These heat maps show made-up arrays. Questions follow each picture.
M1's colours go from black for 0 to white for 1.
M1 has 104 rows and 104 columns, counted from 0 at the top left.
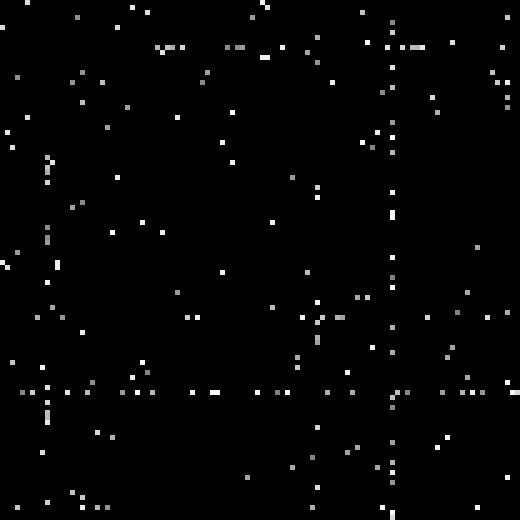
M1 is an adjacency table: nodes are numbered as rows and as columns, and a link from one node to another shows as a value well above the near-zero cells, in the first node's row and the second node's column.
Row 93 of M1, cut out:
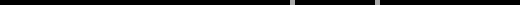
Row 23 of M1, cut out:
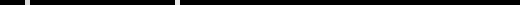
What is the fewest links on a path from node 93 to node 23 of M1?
3
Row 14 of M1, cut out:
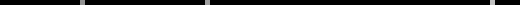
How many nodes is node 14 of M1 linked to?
3
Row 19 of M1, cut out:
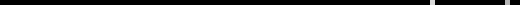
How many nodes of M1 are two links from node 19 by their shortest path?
6
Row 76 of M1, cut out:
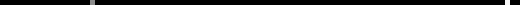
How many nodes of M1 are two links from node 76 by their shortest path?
6
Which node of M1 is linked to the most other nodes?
node 78
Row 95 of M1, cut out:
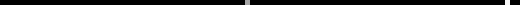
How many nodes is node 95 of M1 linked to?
2
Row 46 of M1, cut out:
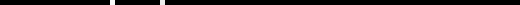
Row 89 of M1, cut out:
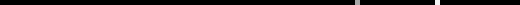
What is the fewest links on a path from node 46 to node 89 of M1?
3
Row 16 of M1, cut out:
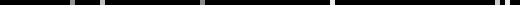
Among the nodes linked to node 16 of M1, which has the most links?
node 101
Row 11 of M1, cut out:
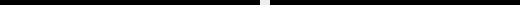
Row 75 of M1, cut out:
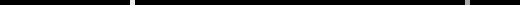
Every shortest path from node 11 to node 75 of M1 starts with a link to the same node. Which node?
node 53
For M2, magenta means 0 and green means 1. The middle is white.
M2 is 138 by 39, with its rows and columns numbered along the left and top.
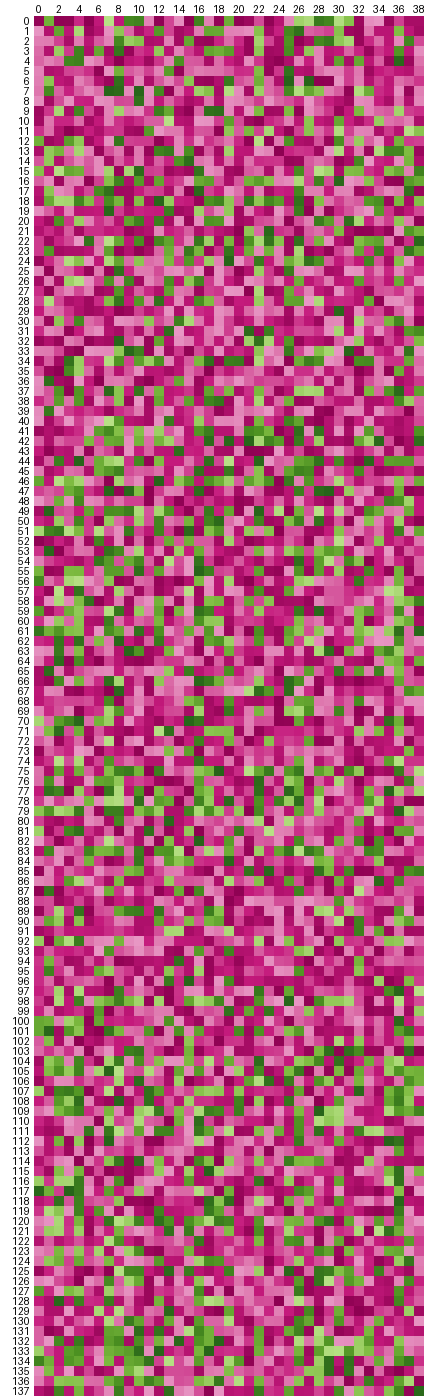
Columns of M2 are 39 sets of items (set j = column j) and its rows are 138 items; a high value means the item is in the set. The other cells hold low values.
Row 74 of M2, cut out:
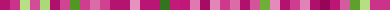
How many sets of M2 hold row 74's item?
7
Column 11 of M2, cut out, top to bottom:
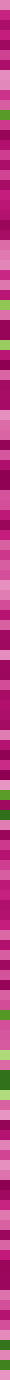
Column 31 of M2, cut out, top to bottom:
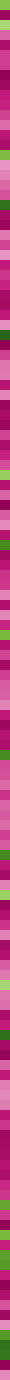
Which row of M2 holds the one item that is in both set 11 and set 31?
134
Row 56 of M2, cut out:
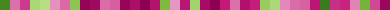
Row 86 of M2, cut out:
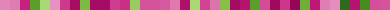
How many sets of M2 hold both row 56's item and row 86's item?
4
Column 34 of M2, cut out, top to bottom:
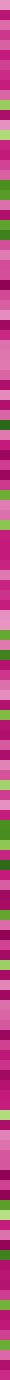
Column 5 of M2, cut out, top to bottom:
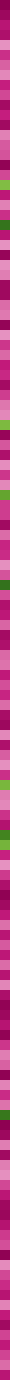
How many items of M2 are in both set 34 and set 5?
8
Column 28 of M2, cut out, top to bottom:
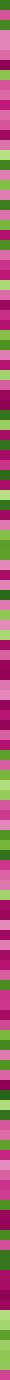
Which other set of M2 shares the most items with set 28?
10
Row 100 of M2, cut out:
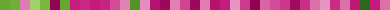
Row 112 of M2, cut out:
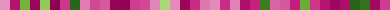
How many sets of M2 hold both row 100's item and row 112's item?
2
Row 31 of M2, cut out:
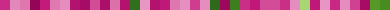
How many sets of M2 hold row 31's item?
6
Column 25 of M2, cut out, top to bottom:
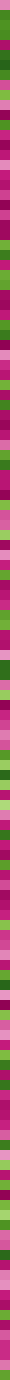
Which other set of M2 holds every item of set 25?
22
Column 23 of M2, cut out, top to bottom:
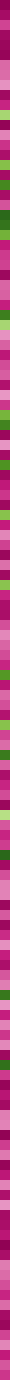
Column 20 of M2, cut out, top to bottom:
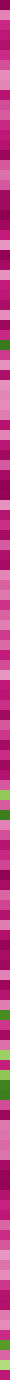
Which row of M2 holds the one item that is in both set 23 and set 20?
81
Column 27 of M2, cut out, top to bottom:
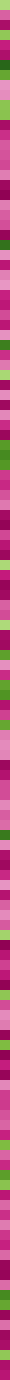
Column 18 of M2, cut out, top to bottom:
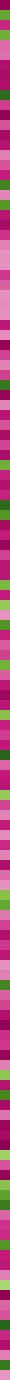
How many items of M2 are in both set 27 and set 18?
4
